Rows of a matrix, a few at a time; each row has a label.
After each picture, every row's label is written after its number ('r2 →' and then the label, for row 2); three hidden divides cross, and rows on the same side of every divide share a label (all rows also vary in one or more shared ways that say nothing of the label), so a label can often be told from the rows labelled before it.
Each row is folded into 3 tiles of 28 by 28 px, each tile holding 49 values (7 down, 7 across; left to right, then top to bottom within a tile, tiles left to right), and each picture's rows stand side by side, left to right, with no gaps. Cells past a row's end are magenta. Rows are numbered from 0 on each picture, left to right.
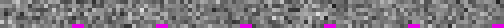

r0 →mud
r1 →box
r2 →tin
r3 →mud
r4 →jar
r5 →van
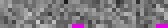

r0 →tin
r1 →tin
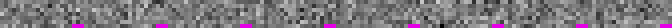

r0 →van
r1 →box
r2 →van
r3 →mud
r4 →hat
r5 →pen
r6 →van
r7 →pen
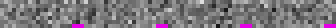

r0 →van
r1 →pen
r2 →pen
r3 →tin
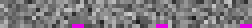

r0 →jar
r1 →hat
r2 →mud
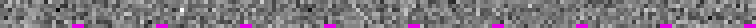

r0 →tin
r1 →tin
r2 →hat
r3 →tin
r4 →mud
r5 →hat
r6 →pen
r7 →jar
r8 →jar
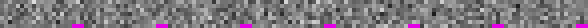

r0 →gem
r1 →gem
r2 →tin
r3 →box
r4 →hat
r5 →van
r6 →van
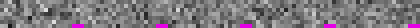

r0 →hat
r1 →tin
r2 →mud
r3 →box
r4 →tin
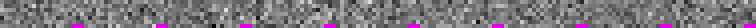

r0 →van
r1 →pen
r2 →box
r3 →pen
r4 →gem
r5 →hat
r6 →mud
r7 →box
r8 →tin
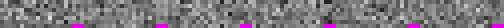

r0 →gem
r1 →hat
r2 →tin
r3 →mud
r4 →pen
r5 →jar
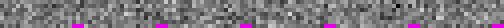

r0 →gem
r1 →tin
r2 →tin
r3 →jar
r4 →pen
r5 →van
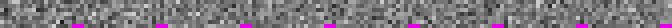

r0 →mud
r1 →jar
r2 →tin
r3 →tin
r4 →jar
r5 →gem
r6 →box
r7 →hat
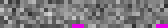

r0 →box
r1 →pen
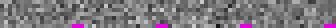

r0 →gem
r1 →van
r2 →pen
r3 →van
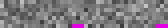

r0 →van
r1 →jar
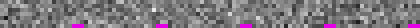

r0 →pen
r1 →box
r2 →gem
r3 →jar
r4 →tin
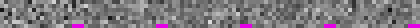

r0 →box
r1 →jar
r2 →jar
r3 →van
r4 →hat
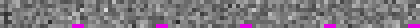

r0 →pen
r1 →van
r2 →pen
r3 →pen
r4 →box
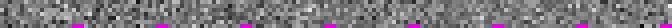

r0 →hat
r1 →mud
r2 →tin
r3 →jar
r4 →mud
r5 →box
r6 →pen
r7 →box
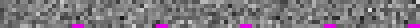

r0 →jar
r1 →jar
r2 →gem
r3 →mud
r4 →mud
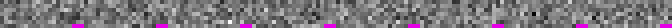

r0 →jar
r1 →mud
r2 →pen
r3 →hat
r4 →jar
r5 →pen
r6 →box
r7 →pen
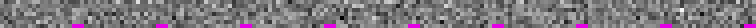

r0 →gem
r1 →box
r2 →hat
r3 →tin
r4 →pen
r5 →pen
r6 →tin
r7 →mud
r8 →box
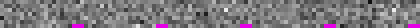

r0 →mud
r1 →hat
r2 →box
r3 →tin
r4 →jar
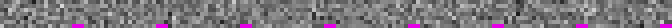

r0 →jar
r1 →pen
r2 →jar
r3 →mud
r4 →jar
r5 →jar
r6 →box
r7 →van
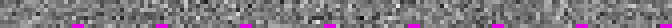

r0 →gem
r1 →jar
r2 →mud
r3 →jar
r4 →jar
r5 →hat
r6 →jar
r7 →jar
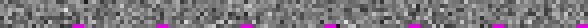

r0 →jar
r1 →jar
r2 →mud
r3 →van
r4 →mud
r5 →jar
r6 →box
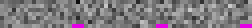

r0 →mud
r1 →van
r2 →jar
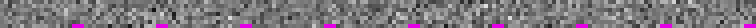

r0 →jar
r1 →gem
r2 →gem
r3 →box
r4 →pen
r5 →hat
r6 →box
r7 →pen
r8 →pen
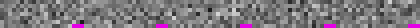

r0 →tin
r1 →mud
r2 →jar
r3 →mud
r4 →gem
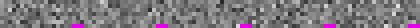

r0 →van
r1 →van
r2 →pen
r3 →van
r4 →hat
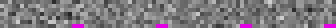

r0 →van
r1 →gem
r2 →pen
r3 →tin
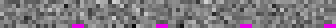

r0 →box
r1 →van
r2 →hat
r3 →box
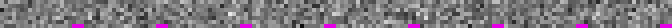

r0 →jar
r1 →tin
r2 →box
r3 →pen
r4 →van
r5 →pen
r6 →pen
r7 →jar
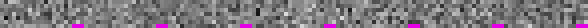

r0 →mud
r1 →tin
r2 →gem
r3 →jar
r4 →mud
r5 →jar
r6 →box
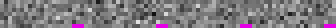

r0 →mud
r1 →pen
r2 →pen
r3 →gem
